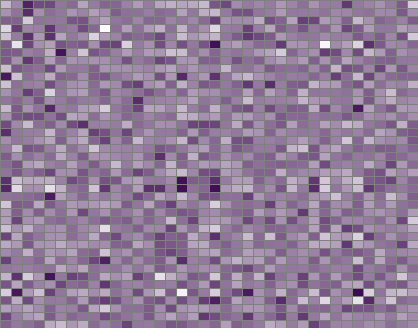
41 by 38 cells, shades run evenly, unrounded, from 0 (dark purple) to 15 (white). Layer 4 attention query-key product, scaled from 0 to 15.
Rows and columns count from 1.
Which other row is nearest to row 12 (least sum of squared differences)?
13
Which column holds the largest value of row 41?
6
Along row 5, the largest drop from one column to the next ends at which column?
5
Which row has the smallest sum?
36
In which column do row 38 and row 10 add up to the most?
33
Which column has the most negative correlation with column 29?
27
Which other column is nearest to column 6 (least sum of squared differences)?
31
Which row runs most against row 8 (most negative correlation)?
35
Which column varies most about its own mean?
20
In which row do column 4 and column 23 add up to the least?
25
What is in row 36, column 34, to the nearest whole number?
4
